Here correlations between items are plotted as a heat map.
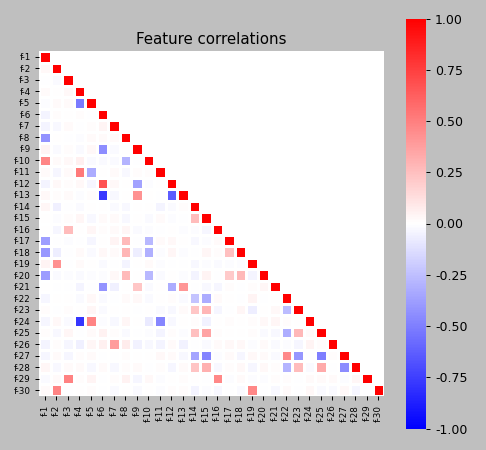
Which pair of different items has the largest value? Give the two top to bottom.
f-6, f-12
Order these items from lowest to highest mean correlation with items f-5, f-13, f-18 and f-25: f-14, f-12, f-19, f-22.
f-12, f-22, f-19, f-14
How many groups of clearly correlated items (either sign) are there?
7
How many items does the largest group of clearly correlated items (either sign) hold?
7
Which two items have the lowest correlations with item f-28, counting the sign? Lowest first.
f-27, f-22
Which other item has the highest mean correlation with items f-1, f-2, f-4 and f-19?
f-30
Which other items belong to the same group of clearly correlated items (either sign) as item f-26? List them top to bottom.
f-7
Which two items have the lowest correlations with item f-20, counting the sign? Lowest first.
f-1, f-10
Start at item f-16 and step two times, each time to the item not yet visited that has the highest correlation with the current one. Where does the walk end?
f-3
